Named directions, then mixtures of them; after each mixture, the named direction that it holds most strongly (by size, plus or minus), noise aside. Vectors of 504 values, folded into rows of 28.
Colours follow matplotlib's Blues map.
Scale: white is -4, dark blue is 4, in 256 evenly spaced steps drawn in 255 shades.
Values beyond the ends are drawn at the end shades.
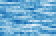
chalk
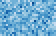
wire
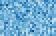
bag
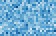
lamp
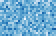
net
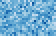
wire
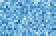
net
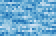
chalk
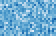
bag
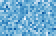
net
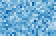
wire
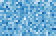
net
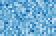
bag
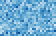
lamp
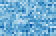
bag
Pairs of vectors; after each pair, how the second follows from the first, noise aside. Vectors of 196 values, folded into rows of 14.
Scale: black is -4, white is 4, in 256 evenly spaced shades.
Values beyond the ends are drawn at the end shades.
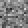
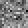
reversed.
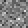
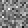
reversed.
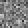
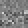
reversed, partly zeroed.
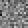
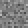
negated, shrunk.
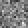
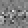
reversed, negated, partly zeroed.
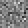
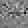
partly zeroed.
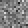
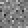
reversed, negated, partly zeroed.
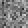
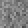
negated, shrunk.
